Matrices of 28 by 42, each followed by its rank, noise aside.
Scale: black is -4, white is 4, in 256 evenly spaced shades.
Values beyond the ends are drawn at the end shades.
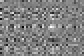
three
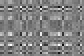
one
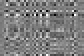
two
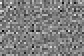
six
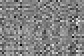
six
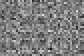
six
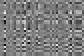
two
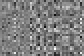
three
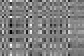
one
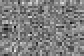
six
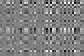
one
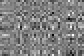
three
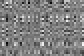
three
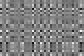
one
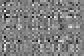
four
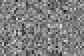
six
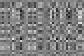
two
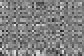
three
